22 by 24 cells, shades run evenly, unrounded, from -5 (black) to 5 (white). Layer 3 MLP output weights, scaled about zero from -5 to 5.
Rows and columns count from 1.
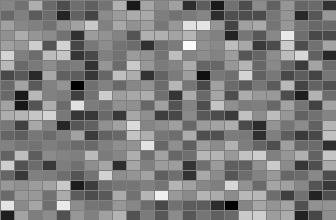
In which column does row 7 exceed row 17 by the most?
14
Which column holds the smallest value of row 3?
17
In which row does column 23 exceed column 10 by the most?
1
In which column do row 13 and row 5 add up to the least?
19
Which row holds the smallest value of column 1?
22
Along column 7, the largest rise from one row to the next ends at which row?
3
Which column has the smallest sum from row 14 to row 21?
23
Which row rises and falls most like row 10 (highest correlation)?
18
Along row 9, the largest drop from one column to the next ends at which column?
6
